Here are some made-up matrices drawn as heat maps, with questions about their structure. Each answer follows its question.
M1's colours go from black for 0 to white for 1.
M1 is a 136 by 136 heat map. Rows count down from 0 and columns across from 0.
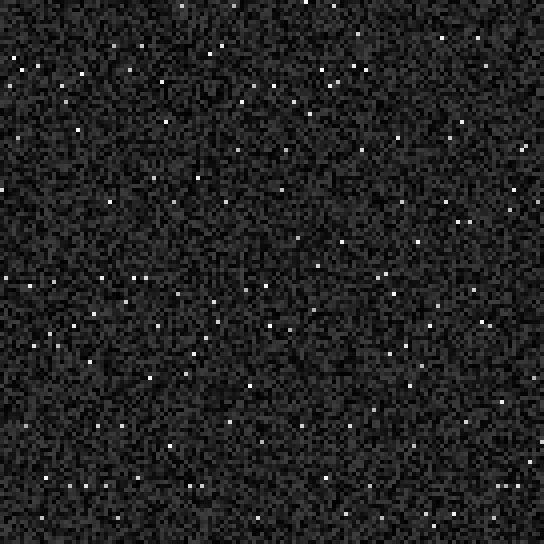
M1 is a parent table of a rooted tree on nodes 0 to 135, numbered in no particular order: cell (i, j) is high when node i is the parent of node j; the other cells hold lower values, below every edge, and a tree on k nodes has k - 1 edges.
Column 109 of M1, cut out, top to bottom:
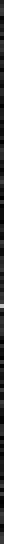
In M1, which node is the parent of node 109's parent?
0
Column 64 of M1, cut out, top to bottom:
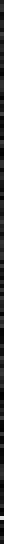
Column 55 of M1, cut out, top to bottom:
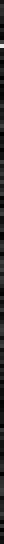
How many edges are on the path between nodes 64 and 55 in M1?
7
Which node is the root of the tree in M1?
69
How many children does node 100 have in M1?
1
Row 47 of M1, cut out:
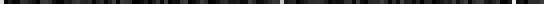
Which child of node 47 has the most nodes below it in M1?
128
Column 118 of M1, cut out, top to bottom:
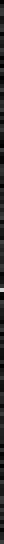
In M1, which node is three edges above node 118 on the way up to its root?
21
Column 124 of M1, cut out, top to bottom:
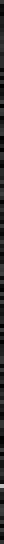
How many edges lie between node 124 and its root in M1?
4
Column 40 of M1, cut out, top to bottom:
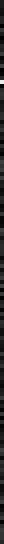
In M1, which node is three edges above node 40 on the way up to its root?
81
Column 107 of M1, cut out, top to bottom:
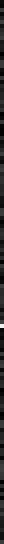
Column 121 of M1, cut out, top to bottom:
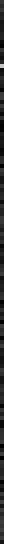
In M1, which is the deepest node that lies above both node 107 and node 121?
16
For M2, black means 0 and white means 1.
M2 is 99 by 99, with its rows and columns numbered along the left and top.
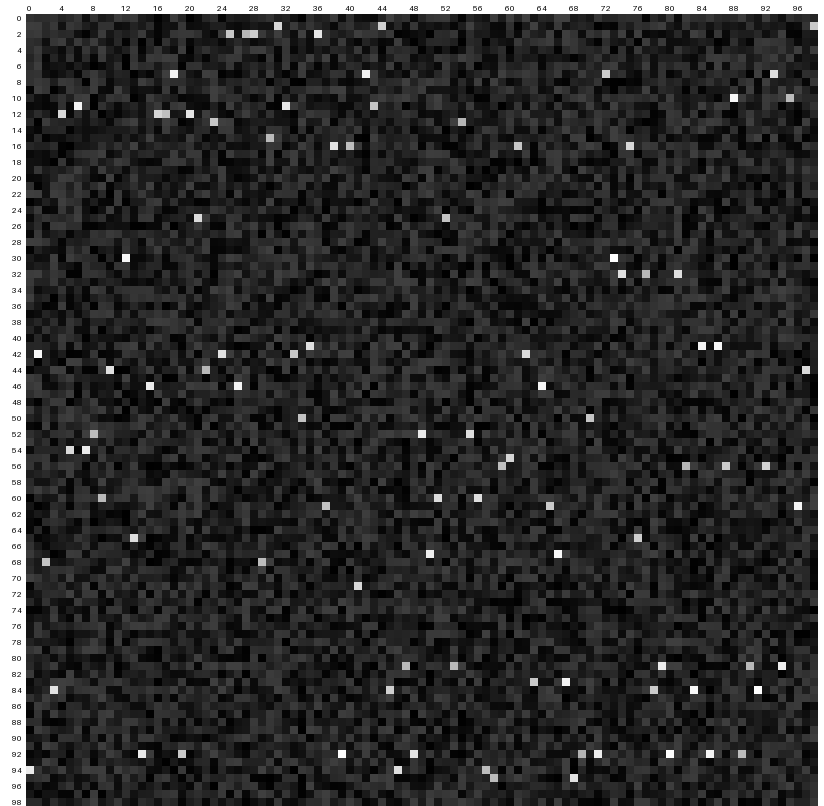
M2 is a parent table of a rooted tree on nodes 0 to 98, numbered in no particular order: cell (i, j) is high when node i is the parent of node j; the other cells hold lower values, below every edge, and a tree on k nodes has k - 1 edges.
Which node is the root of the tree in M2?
11
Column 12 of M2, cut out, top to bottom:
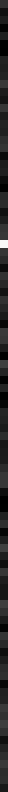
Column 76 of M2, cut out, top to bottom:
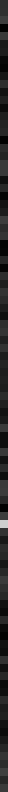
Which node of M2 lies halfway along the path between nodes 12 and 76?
61
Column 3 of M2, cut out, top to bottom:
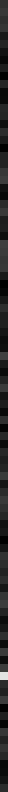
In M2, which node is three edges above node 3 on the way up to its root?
71
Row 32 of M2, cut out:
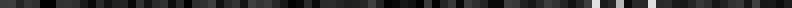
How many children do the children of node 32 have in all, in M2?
5
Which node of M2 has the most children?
92
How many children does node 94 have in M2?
3
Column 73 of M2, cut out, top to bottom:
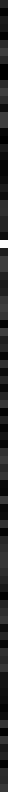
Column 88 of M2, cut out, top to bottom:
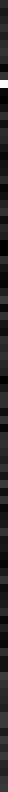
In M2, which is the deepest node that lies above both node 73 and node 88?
30
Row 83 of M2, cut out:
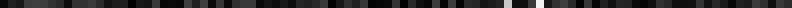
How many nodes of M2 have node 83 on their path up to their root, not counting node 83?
6
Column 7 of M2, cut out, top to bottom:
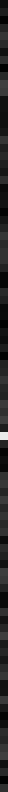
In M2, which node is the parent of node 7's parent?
13
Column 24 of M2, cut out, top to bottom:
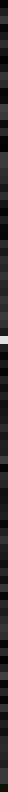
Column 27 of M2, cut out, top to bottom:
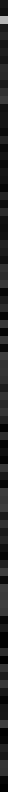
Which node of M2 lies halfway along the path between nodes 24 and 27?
10
